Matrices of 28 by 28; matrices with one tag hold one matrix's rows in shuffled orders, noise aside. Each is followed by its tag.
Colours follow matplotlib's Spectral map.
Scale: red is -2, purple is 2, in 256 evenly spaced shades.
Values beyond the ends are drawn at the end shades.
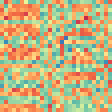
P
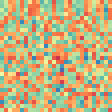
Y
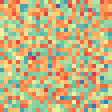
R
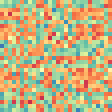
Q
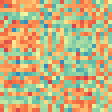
P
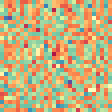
Y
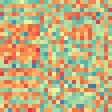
P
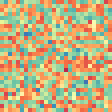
Q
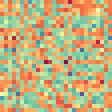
Q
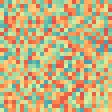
Y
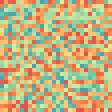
Q
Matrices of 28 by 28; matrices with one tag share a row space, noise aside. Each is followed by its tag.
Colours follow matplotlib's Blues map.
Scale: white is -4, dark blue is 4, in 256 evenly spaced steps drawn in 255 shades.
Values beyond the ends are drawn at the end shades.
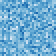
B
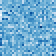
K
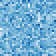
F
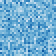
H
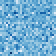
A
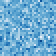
F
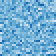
F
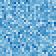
H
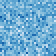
H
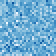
A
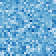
B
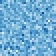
B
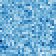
K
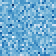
K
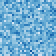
F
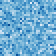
F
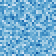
B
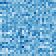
K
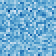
H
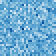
H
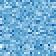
F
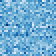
A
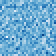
A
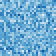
H
